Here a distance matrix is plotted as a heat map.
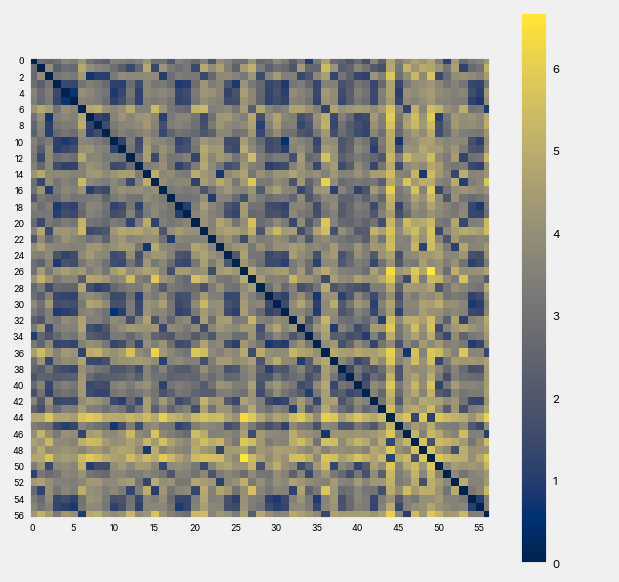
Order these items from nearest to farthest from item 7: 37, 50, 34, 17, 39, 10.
50, 37, 34, 39, 17, 10
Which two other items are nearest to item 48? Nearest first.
14, 23
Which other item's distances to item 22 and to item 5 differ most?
4
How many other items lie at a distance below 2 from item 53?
6
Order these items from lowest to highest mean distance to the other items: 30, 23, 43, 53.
30, 43, 53, 23
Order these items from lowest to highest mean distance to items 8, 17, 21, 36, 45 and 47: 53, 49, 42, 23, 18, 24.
18, 24, 42, 23, 53, 49
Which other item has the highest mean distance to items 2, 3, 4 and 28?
44
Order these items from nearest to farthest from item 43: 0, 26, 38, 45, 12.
12, 0, 38, 45, 26
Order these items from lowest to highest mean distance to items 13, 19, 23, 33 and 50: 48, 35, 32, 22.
35, 48, 22, 32
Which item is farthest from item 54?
21
